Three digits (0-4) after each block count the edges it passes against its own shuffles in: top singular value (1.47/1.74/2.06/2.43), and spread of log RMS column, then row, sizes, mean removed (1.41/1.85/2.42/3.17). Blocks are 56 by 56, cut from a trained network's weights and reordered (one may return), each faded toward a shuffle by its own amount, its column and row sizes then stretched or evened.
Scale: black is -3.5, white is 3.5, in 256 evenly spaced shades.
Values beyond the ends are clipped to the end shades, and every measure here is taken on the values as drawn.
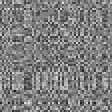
4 1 3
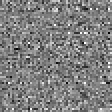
0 1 3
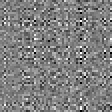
4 3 3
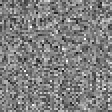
2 0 0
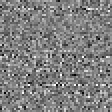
1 0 3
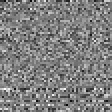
2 0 4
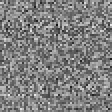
0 0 3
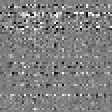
1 2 4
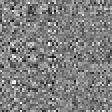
3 2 3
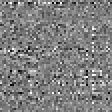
2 2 3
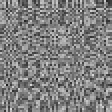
4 0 2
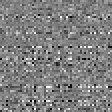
3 1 4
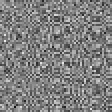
4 0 1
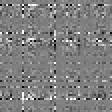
2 3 4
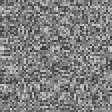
3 0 1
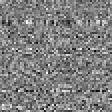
3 0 3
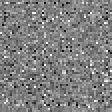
1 0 1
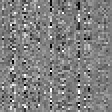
2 4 0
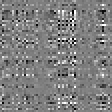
4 4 4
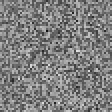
0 2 1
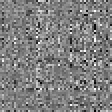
2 4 3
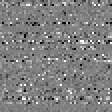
0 0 4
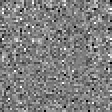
1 2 0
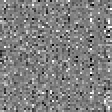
2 3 1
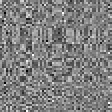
3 2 0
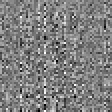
1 4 2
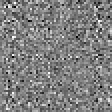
2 2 2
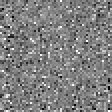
1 2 0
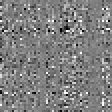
1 4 3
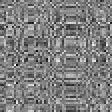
4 0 3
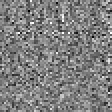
1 1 1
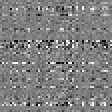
3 3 4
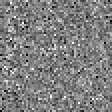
0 1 0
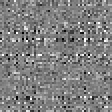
1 2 4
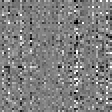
3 4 2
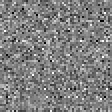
0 0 2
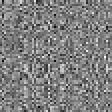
4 3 1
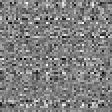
3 2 4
